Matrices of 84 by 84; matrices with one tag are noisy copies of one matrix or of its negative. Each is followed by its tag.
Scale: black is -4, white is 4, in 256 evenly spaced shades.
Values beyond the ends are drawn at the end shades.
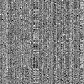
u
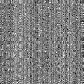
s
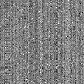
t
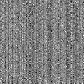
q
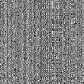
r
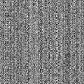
t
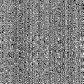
s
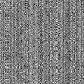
t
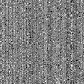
q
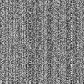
q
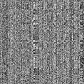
u
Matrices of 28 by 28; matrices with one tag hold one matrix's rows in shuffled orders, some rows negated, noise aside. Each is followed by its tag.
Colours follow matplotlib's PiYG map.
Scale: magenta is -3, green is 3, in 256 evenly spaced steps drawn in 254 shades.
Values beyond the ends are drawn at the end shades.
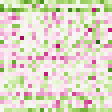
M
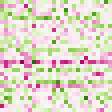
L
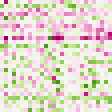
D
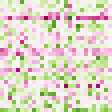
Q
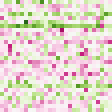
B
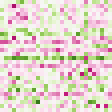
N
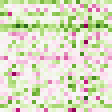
N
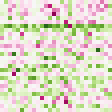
Q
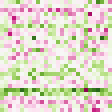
N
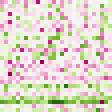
B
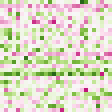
B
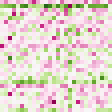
Q
